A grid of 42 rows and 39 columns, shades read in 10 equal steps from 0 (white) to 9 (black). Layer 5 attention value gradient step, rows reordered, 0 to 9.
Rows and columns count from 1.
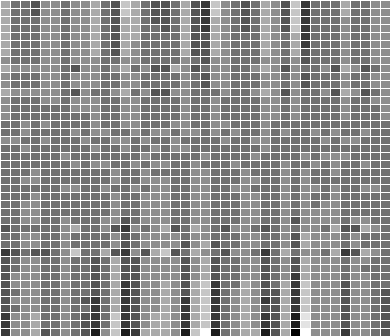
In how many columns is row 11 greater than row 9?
15
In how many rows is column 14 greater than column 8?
12
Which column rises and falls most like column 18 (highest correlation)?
36
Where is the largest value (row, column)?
42, 30
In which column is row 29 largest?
13
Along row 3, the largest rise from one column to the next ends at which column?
31
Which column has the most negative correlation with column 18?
8
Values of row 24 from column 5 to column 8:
5 5 4 4
